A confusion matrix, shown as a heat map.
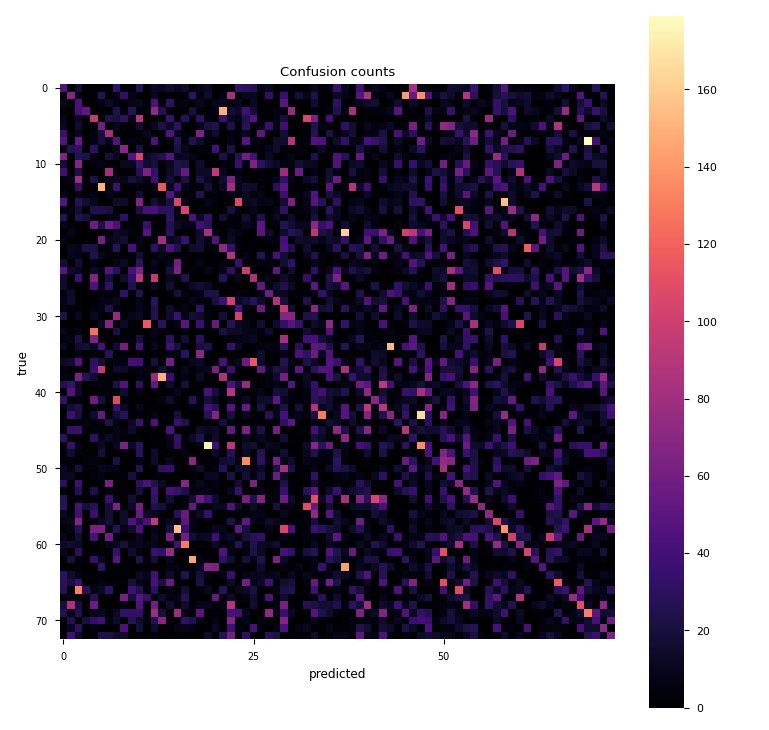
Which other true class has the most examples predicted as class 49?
62
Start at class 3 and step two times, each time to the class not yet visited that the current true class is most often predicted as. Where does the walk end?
61
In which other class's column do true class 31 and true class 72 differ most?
11
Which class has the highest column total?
33
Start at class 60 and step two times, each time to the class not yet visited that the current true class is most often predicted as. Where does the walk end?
52
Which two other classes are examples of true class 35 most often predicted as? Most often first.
18, 33
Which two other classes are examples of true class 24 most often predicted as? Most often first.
57, 51
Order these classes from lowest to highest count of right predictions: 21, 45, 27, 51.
51, 27, 21, 45
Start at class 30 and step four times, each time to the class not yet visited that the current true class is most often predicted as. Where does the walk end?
29
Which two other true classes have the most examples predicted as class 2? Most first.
66, 12
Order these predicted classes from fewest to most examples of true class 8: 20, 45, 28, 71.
45, 28, 71, 20
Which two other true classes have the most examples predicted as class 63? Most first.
34, 37
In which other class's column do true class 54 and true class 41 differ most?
7
